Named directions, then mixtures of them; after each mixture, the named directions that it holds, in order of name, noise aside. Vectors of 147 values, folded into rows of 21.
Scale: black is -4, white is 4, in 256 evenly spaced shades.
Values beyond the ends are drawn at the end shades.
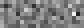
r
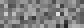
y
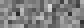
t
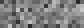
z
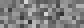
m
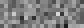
y.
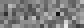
y.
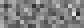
r.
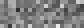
y, z.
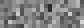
t.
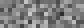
m.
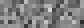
m, t.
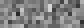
t.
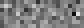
r.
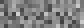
t, y.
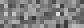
y.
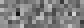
r, t.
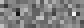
r, t.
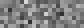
m.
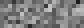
t, z.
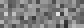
y.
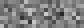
m, r.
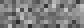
z.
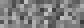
m, t.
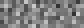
m, r.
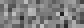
m, y.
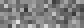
r, z.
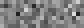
r.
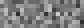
t, y.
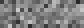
z.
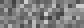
m, z.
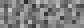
m, r.
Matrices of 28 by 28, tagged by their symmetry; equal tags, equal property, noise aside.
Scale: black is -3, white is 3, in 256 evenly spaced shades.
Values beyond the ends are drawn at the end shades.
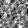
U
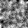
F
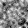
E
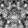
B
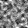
U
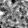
F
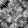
E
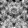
B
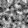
F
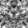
B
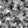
F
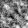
E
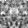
B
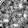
E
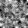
F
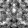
B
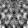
B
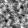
U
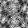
U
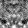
B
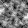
U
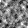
U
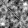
U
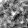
E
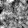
F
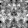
B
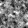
U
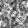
U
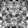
B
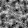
U
